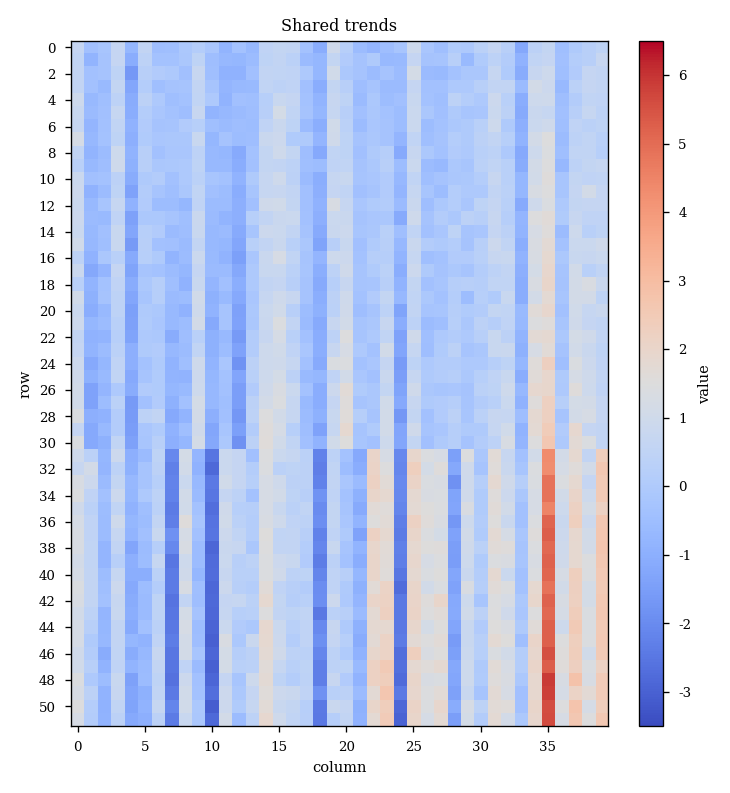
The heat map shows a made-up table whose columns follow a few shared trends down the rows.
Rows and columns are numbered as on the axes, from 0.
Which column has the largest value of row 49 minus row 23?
35
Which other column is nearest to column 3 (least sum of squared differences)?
16
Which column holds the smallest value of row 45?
10
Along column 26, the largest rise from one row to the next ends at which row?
31
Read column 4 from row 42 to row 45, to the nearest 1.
-1 -1 -1 -1
